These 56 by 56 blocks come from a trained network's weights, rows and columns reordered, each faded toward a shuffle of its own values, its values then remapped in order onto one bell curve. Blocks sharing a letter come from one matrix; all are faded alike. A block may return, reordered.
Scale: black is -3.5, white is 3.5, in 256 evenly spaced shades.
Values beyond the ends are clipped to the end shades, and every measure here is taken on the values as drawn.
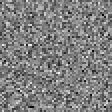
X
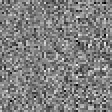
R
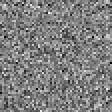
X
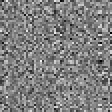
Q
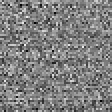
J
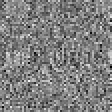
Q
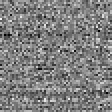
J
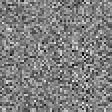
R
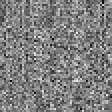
Q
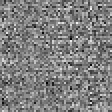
J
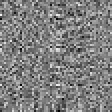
Q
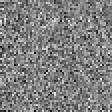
X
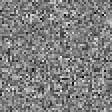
X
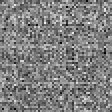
J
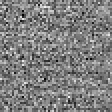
J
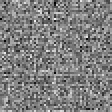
J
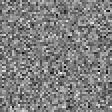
X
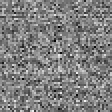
J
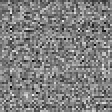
J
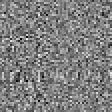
Q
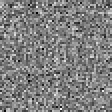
X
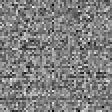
J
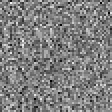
Q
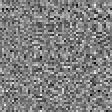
R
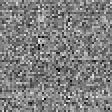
J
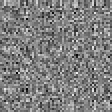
Q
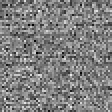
J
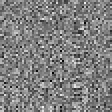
Q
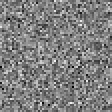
X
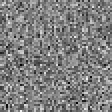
R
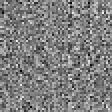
R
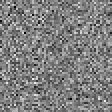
R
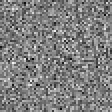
X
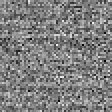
J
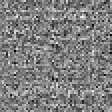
J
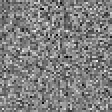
X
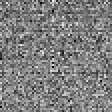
J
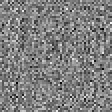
R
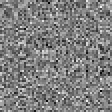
R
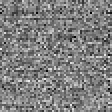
J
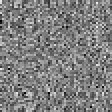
Q
